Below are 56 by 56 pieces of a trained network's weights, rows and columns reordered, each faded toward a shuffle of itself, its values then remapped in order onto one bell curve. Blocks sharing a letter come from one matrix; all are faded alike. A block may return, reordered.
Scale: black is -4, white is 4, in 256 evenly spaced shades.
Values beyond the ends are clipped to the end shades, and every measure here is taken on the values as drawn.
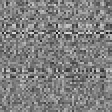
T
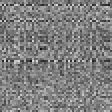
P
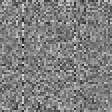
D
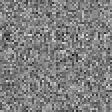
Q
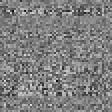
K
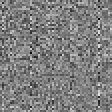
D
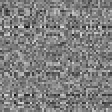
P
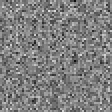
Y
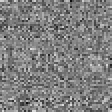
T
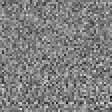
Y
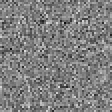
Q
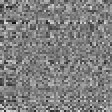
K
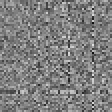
D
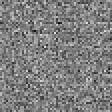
Q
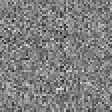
Y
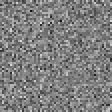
Y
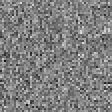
Q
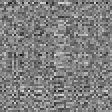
K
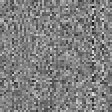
D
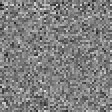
Y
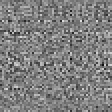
K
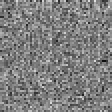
Q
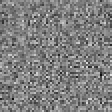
T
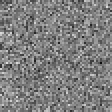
Q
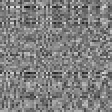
P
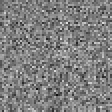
Q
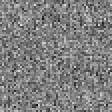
Q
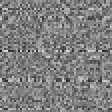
T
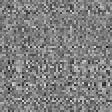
K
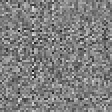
D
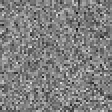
Q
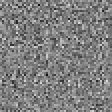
Y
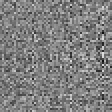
D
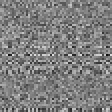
T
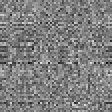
P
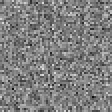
Q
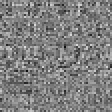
T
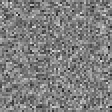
Q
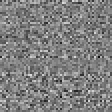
K
